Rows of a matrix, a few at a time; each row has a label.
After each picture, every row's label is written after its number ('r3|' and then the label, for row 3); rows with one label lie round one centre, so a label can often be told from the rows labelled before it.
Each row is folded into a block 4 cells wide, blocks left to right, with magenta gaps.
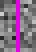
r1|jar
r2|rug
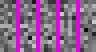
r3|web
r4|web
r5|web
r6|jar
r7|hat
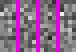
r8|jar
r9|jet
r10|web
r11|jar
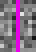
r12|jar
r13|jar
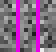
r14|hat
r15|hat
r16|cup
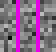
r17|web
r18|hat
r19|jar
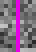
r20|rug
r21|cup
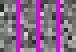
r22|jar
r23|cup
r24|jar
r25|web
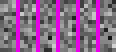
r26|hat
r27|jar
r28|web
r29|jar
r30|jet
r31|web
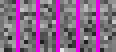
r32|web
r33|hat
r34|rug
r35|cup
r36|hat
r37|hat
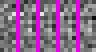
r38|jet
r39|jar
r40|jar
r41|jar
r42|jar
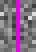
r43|jar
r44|jet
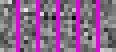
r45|rug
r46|hat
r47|jar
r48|jar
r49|web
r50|cup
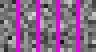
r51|web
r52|jet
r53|rug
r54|rug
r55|jet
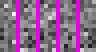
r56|jet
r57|cup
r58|jet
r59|web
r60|cup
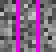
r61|jar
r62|jet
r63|web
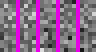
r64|jet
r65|jet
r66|cup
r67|web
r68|jet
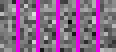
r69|jar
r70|jet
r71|hat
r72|hat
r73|hat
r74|cup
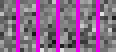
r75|jar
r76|hat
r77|cup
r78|cup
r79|rug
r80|jar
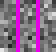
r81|cup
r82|web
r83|jet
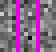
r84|jar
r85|web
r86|rug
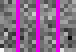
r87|cup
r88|jet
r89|jet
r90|cup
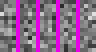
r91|jar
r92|web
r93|jar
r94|web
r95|jet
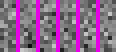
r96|jet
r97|cup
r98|hat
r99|hat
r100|web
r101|web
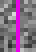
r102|jet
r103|cup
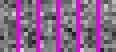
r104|jet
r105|cup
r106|jar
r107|hat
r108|cup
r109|hat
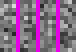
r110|hat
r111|hat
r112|jar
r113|rug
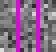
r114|cup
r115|jet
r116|jet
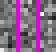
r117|cup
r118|rug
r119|jar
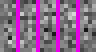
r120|web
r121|jar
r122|hat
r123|jet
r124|hat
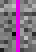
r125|hat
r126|hat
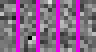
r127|jar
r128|web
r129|rug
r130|rug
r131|jar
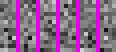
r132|cup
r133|web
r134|hat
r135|rug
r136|cup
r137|hat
